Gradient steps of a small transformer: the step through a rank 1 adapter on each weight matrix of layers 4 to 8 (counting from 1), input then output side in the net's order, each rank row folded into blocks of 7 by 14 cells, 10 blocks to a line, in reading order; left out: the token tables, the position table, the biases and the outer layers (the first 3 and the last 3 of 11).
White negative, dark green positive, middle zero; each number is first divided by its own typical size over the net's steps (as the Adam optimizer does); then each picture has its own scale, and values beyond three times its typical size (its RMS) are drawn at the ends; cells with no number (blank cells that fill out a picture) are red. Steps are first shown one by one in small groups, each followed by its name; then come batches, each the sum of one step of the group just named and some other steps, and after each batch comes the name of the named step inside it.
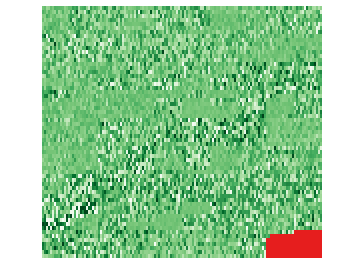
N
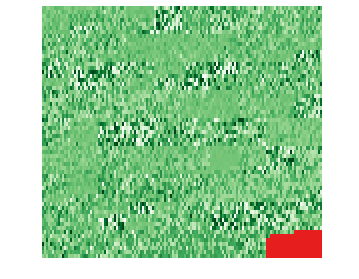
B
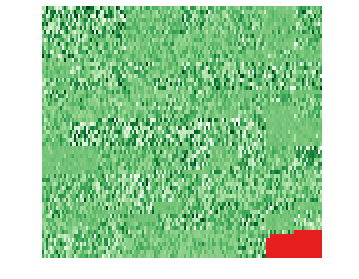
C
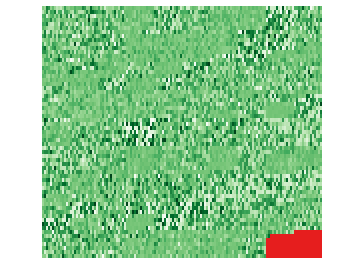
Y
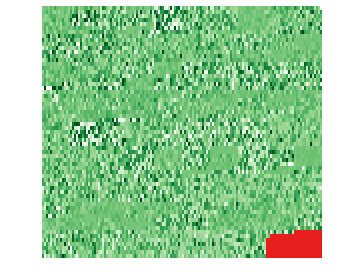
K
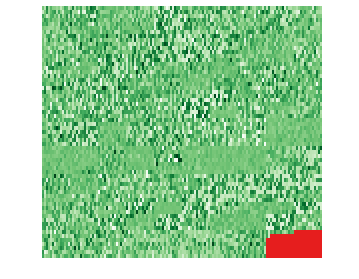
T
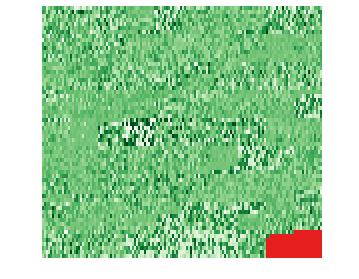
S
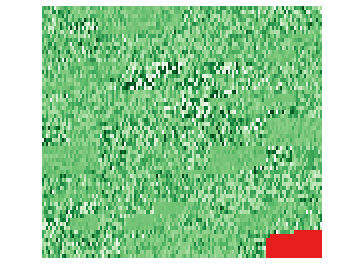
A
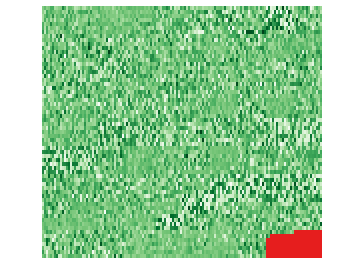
S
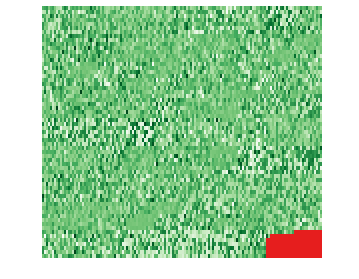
T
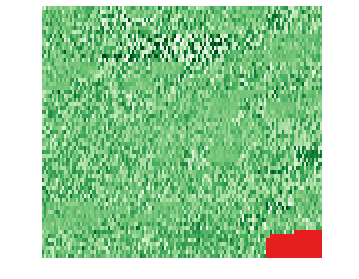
C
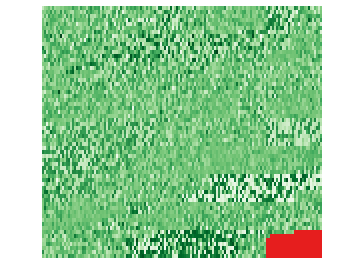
Y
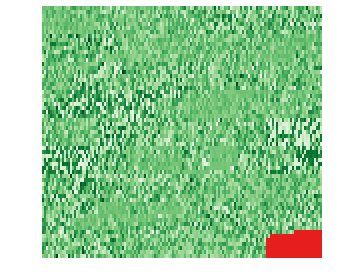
N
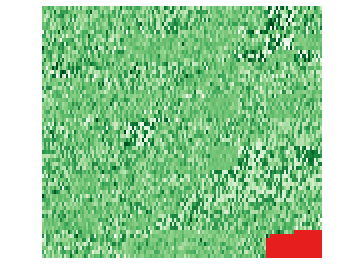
S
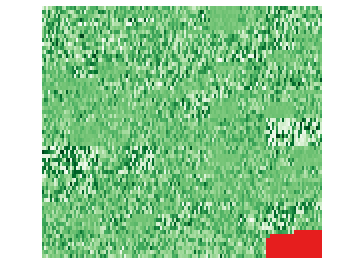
N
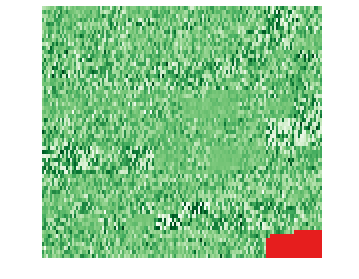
B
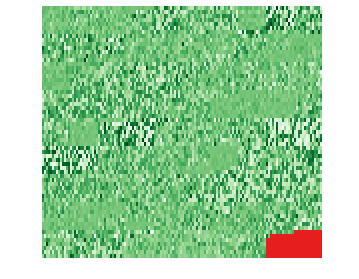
S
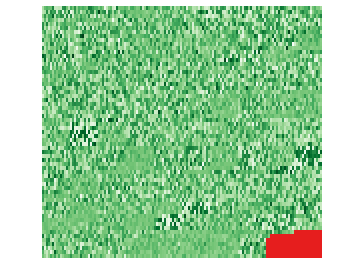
C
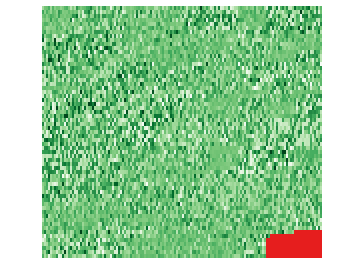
K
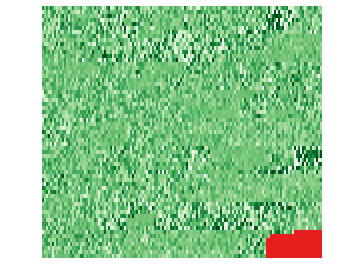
T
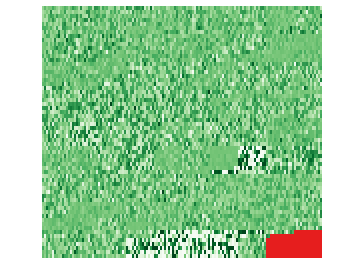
K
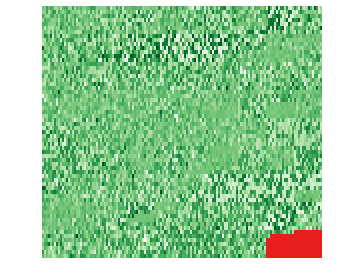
T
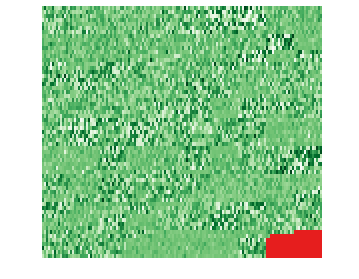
B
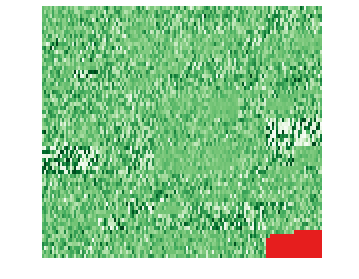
B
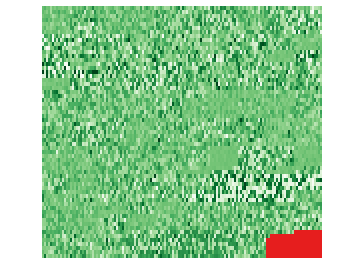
B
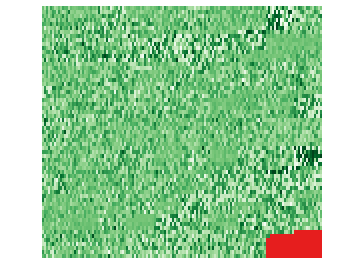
A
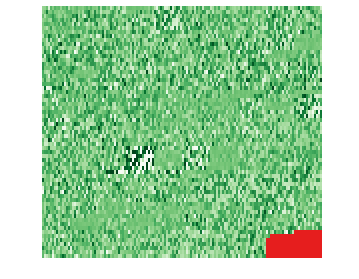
K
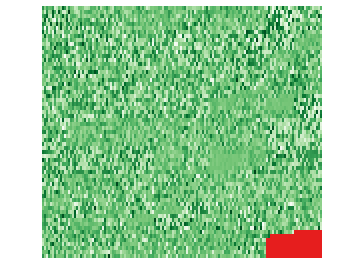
A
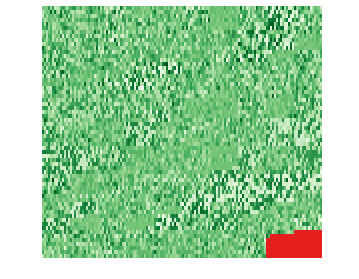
Y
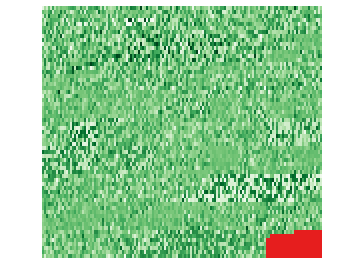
K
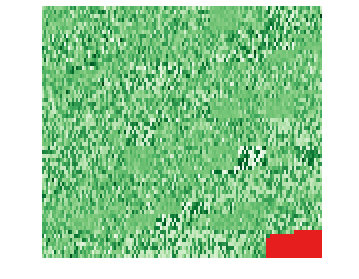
Y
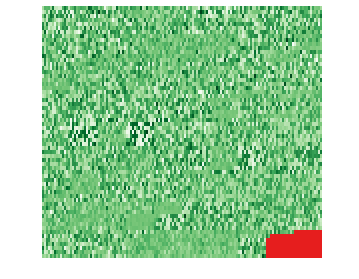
C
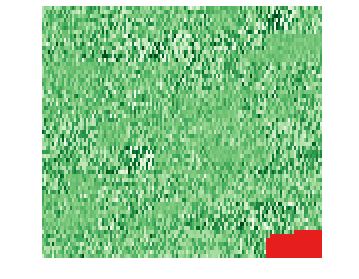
T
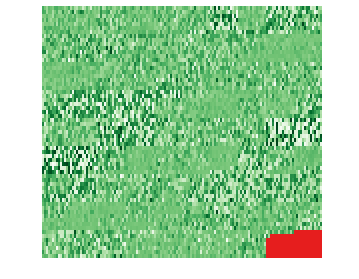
S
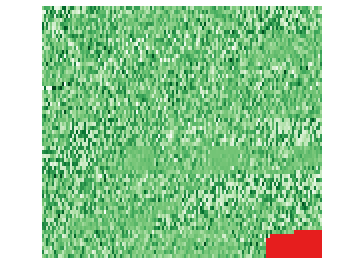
T
